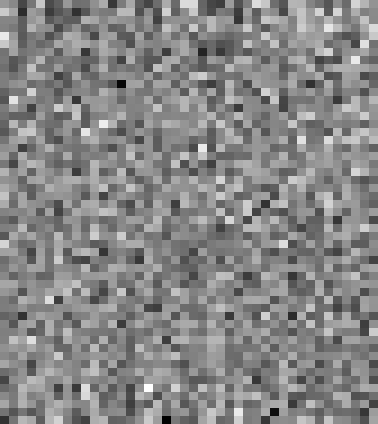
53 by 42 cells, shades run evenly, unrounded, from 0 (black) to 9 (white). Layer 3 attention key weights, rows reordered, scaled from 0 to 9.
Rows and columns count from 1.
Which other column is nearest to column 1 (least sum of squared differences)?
36
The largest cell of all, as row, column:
49, 17
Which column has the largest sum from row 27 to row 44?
37
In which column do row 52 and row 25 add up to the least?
31
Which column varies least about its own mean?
5
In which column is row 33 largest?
7
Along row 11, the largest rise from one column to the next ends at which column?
15
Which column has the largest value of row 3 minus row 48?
34
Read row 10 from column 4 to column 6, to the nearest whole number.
6 6 5
